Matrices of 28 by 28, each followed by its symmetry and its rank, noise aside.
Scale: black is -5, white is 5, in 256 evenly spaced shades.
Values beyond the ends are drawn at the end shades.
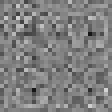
symmetric, rank four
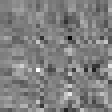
antisymmetric, rank four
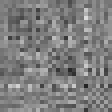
symmetric, rank three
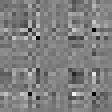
symmetric, rank two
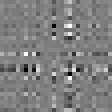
antisymmetric, rank two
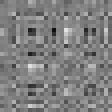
symmetric, rank two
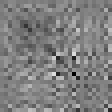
symmetric, rank three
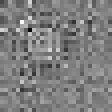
symmetric, rank four
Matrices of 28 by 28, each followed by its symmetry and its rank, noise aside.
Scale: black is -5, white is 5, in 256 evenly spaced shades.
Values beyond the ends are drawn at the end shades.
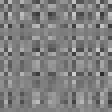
no symmetry, rank one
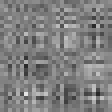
antisymmetric, rank two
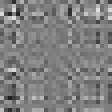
antisymmetric, rank two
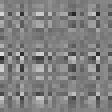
no symmetry, rank one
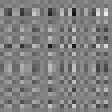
no symmetry, rank one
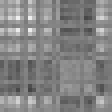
symmetric, rank one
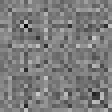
symmetric, rank three
